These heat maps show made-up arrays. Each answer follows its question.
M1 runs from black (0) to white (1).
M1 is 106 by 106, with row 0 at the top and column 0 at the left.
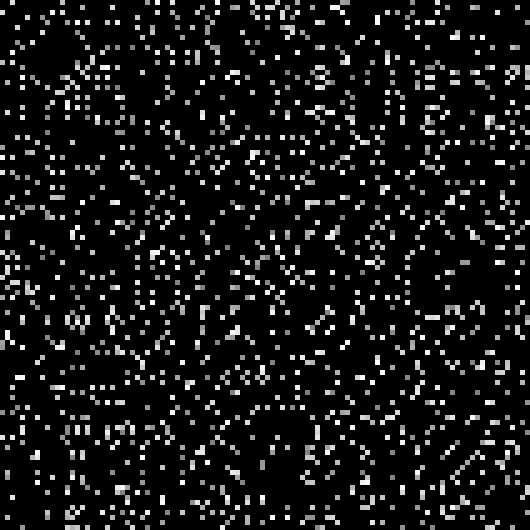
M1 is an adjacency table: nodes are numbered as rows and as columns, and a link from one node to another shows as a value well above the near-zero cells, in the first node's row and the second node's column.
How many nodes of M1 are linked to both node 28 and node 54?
7
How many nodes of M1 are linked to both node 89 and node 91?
5
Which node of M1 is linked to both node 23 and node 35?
node 26
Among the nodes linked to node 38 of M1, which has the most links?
node 29
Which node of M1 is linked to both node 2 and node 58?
node 56
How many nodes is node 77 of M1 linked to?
12
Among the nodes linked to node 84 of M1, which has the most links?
node 49
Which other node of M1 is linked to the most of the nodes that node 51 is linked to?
node 75
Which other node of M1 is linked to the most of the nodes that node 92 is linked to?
node 32
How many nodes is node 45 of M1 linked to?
12
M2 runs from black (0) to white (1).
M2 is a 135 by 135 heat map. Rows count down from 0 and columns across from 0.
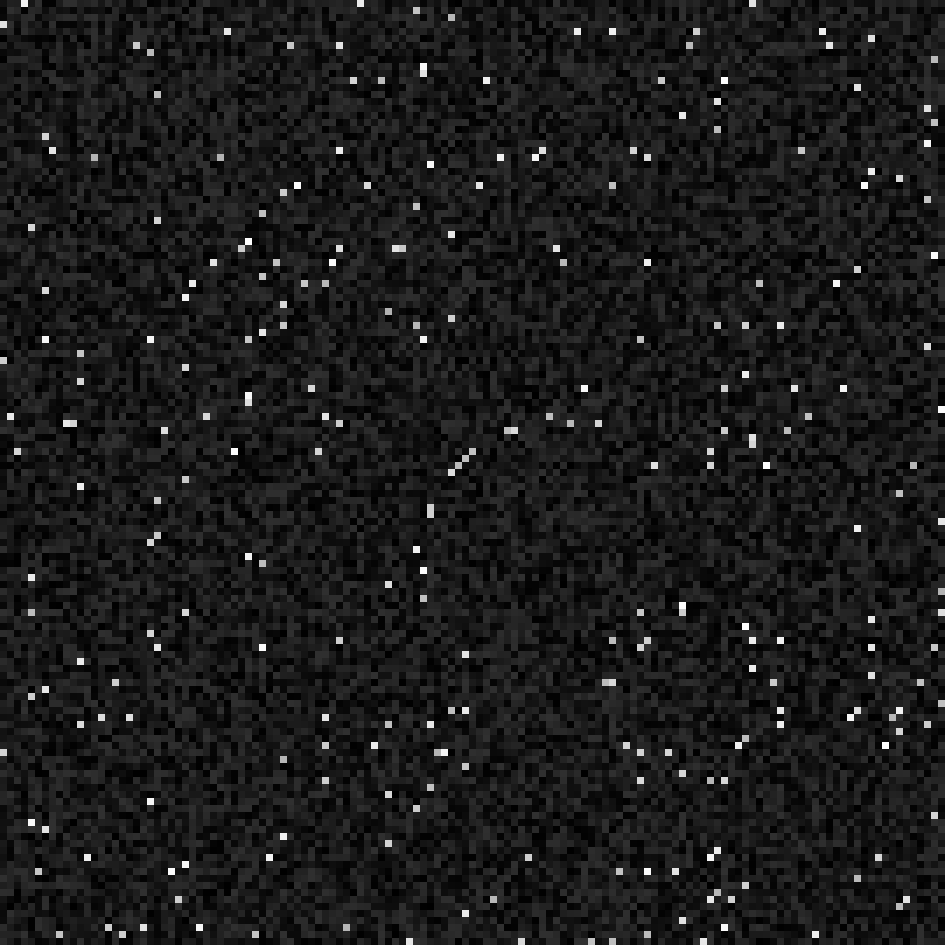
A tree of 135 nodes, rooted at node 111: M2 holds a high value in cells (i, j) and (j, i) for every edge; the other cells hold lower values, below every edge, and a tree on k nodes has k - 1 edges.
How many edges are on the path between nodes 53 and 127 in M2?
4
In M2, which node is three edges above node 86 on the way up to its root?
91
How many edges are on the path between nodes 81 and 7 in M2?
4
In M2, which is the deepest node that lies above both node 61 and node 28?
103
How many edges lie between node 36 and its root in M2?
4
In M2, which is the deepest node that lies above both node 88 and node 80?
92
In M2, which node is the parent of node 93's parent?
101
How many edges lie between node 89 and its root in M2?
3
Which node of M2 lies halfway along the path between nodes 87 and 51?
107
